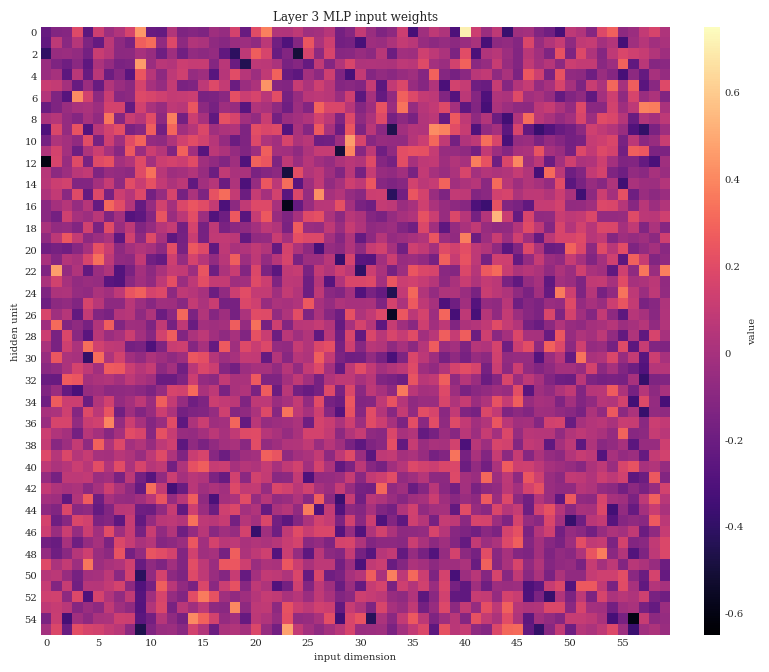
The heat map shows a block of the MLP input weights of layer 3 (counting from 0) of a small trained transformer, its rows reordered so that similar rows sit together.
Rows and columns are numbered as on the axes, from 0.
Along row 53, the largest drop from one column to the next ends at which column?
19
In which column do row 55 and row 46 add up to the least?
9
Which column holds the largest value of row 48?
53
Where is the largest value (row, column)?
0, 40
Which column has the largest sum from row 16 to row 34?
20
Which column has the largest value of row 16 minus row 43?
28
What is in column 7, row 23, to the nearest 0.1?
-0.3
